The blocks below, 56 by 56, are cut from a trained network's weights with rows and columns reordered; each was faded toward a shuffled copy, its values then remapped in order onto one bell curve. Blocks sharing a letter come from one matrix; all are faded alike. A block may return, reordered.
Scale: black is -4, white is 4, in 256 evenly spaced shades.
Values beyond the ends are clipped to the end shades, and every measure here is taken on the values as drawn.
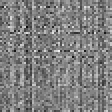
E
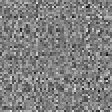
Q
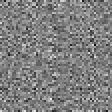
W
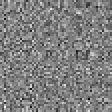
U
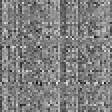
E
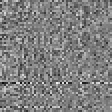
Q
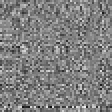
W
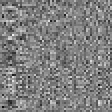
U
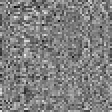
U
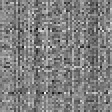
E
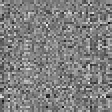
E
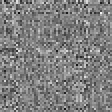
Q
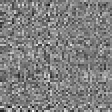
Q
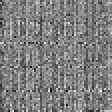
E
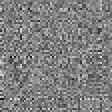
Q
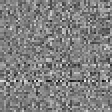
Q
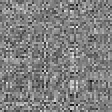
U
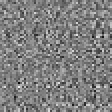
W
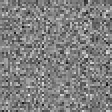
U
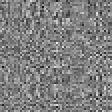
U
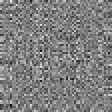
U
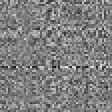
Q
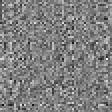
Q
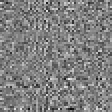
Q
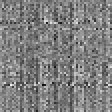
E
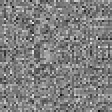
U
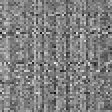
E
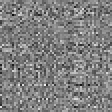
E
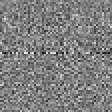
Q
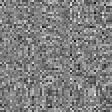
U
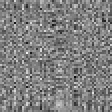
U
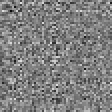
Q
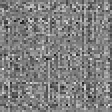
E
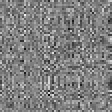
U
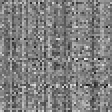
E
